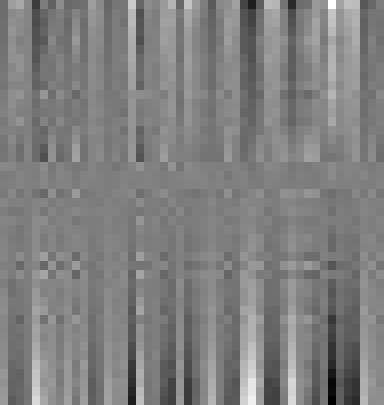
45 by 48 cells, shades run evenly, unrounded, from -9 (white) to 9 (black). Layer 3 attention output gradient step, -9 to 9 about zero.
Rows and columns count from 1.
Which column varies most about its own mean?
42
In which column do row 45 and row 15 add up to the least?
32
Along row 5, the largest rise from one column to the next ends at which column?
18
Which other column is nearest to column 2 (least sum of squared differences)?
12
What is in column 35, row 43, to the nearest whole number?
4
